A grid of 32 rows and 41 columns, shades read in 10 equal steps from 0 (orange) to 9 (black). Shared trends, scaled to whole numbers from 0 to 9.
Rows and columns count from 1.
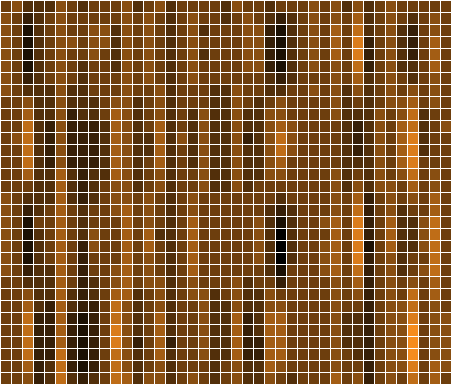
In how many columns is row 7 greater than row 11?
12
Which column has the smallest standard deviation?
28
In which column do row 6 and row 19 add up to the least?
33
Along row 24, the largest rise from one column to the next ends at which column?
34
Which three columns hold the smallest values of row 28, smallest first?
38, 11, 3
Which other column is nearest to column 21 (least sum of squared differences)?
32
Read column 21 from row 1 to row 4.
6 6 5 5
